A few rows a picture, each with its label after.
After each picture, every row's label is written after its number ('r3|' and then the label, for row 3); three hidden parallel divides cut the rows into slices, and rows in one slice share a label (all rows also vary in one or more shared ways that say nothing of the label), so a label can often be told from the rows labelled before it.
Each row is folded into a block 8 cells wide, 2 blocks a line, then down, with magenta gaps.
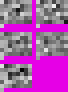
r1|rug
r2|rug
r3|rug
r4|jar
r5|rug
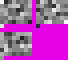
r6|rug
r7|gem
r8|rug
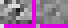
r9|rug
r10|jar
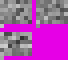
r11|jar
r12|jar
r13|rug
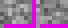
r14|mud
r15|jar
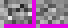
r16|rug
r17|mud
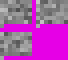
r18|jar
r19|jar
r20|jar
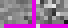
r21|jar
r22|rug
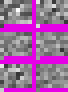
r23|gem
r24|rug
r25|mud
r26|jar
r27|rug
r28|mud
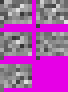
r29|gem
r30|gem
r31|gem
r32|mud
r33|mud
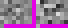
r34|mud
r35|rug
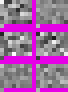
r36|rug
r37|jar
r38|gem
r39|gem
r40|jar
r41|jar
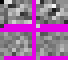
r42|gem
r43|rug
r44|mud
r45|jar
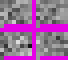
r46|jar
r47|jar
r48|gem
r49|jar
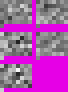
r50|mud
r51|mud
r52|rug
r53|mud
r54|rug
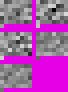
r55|jar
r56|rug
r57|rug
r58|mud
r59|mud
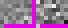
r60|mud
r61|rug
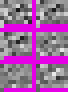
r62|rug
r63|rug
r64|rug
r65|mud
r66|mud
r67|gem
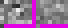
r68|gem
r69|mud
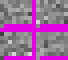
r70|mud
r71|jar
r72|mud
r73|jar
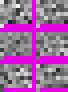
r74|rug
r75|rug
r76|jar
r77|mud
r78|gem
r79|rug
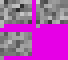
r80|rug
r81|jar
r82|jar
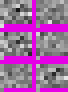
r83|rug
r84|jar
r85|rug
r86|jar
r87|jar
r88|rug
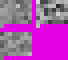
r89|jar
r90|rug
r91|mud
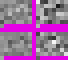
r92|mud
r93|rug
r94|jar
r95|gem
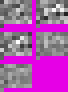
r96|gem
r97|gem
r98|gem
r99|mud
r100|mud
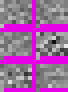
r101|jar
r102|mud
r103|mud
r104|rug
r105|jar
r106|mud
